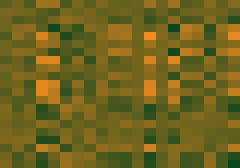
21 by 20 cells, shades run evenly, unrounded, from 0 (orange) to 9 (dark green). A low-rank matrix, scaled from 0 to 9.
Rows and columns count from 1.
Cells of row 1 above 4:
16
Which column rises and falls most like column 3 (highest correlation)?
8
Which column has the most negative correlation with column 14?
6
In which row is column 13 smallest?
5
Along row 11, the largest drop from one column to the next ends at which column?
4
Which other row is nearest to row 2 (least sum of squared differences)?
17
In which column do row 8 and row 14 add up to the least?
15
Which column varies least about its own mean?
12
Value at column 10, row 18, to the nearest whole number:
5
